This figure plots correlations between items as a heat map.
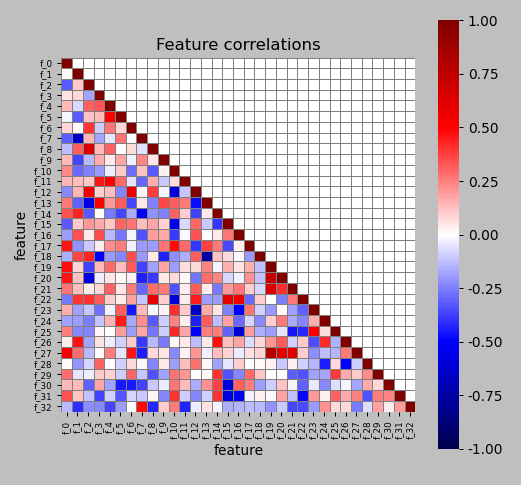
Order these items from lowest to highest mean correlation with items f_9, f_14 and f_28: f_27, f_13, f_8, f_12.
f_8, f_12, f_27, f_13
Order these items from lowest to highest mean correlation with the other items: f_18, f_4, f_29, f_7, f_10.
f_7, f_18, f_10, f_29, f_4
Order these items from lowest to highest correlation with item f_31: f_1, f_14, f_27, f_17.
f_17, f_1, f_27, f_14
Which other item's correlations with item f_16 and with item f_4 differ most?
f_5
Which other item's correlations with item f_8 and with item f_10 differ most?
f_22
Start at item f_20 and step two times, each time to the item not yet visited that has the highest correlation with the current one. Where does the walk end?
f_27
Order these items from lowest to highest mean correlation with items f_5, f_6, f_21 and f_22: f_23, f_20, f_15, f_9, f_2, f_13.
f_23, f_13, f_20, f_9, f_2, f_15
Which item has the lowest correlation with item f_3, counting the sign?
f_18
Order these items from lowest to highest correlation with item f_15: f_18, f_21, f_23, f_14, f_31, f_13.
f_31, f_14, f_23, f_13, f_18, f_21
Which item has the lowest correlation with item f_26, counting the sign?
f_28
